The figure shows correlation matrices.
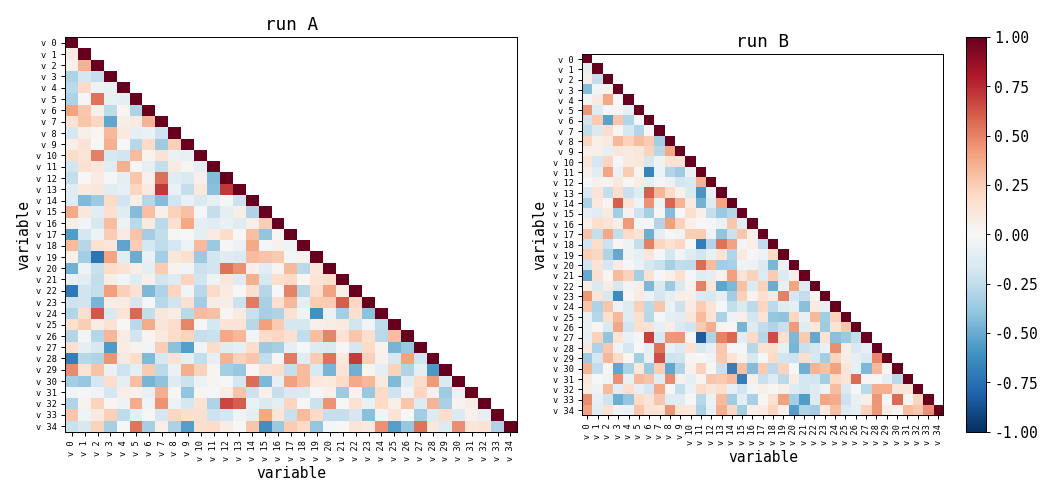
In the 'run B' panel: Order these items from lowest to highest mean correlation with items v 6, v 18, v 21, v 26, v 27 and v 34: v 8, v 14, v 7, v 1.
v 7, v 1, v 8, v 14
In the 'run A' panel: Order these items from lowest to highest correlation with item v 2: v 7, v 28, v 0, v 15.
v 28, v 15, v 0, v 7
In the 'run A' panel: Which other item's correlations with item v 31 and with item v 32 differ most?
v 12
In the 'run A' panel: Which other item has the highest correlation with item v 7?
v 13
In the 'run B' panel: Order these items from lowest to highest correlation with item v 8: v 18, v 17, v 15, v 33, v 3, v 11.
v 15, v 11, v 33, v 17, v 18, v 3
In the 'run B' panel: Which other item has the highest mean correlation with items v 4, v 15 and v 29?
v 2
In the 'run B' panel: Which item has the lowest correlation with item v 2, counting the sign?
v 6
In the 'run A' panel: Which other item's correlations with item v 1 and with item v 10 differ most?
v 18
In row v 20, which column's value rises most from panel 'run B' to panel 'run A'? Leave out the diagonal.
v 28
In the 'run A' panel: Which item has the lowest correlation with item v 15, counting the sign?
v 34
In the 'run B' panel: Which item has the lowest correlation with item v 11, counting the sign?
v 27
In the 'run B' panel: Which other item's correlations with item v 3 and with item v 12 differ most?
v 14
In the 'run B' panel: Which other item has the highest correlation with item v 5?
v 0
